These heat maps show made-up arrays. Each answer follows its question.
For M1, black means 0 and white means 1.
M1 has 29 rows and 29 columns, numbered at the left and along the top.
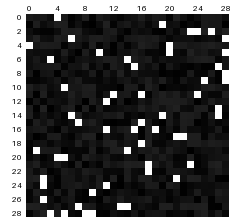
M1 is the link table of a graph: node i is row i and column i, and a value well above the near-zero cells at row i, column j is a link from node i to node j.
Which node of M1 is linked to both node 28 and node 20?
node 5
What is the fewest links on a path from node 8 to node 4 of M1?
4
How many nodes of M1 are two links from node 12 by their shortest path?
2
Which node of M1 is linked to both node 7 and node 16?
node 15
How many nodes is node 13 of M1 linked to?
1
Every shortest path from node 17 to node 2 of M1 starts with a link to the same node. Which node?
node 21
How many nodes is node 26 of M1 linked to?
1
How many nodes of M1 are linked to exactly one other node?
10
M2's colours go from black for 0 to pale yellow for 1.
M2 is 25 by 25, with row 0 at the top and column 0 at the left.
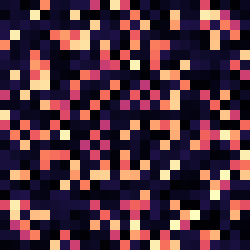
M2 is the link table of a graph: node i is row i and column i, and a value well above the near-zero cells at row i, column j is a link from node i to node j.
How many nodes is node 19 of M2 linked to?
2
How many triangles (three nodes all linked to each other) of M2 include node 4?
8
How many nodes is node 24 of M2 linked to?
7
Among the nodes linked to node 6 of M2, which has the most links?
node 13
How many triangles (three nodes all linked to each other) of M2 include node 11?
1
